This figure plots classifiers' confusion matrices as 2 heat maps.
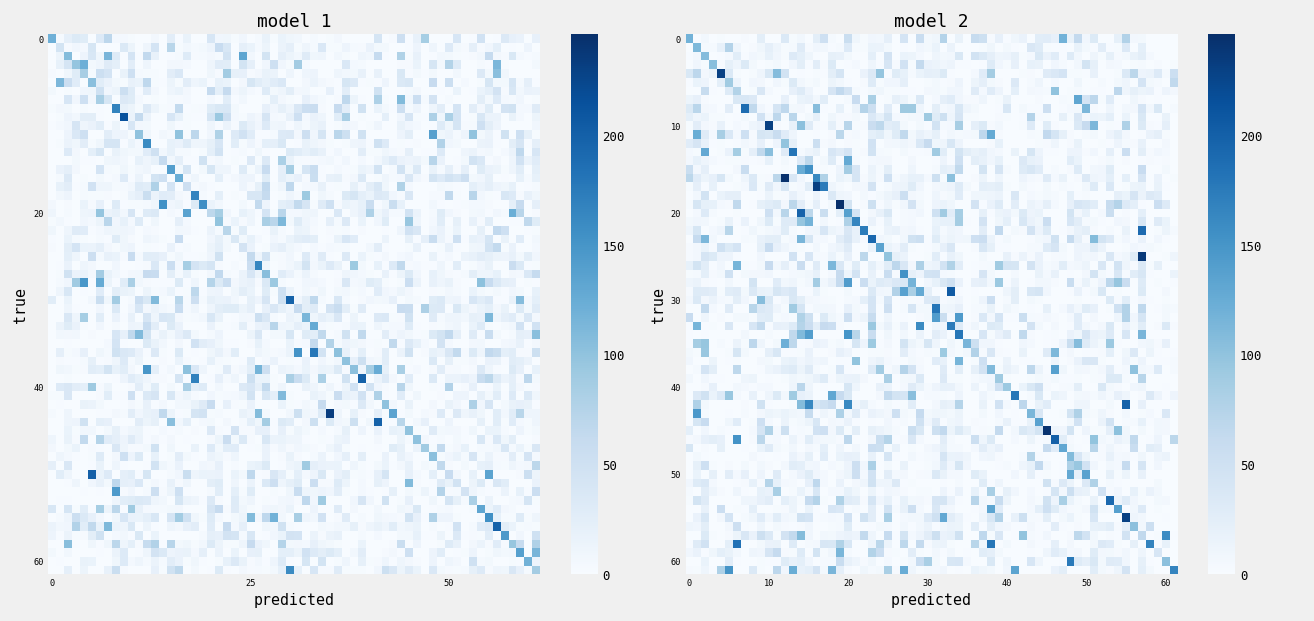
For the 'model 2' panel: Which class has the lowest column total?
35
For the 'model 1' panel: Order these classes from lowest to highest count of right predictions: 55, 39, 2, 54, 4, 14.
14, 4, 2, 54, 55, 39
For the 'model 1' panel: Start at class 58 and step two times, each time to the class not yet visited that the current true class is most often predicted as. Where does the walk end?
24
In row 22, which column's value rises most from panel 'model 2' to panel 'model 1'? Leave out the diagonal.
56
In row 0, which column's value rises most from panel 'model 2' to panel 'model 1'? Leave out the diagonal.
7
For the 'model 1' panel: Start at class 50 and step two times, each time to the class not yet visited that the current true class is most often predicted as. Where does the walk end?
1
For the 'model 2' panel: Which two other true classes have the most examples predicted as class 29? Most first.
33, 26
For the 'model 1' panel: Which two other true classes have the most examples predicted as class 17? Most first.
20, 38
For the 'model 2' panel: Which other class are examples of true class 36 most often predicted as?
46
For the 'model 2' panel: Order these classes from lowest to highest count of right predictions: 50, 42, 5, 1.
42, 5, 1, 50
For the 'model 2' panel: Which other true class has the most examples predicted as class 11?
4
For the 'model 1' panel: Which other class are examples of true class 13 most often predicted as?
59
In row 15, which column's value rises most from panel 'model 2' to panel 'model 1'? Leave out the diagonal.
30
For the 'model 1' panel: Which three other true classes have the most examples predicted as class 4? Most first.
28, 3, 32
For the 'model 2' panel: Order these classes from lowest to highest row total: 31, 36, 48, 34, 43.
48, 36, 43, 31, 34
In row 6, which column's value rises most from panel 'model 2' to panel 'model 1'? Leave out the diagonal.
22
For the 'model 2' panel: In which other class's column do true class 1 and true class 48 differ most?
5
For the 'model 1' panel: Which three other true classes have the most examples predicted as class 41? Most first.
44, 38, 7
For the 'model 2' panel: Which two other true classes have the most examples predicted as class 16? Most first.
17, 8
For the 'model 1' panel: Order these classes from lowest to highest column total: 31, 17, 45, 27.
17, 31, 45, 27
